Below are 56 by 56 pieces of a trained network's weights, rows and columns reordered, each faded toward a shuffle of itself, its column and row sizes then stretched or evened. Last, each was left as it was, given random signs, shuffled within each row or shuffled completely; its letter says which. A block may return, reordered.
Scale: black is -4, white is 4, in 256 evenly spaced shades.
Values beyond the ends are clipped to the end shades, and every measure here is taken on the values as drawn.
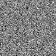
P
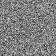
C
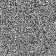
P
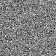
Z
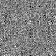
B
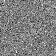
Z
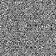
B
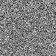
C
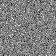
Z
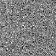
B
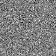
C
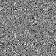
B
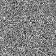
P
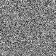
P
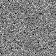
C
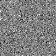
B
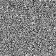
P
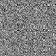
B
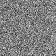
Z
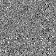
P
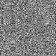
B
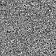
C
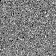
Z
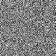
B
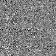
P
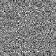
B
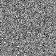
P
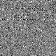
C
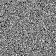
Z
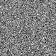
Z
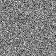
Z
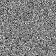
C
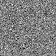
Z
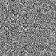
B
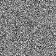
P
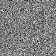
P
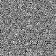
B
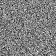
Z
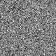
Z
